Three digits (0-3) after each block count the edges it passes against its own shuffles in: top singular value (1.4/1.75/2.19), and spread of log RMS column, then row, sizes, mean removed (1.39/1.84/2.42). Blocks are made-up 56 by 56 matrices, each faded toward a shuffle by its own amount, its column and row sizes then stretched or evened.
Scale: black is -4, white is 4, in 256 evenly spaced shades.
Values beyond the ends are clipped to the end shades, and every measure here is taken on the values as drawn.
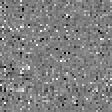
1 1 2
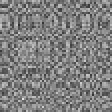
3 0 1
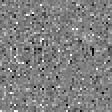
1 1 1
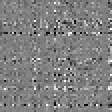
1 3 3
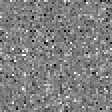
0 1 1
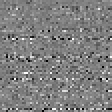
2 0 3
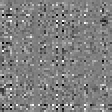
2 3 3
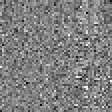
2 2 0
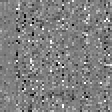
0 3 0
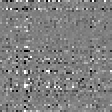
2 2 3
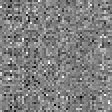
2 2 0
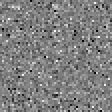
1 0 1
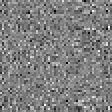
3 1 1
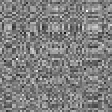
3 0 2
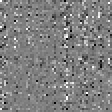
0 3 2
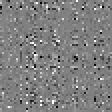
2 3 2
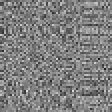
3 0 2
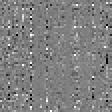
2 3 1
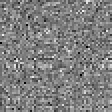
2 0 0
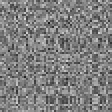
3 2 0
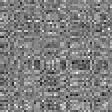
3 0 2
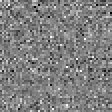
2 0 2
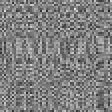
3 2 2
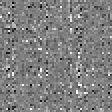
0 3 2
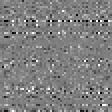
3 1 3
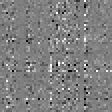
1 3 2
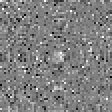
2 0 0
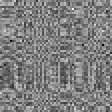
3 0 0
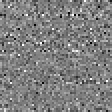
1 0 2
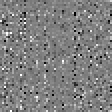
0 3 1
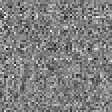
2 1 2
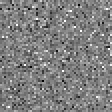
0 0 0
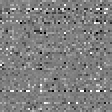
2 1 3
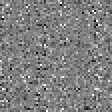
1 2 1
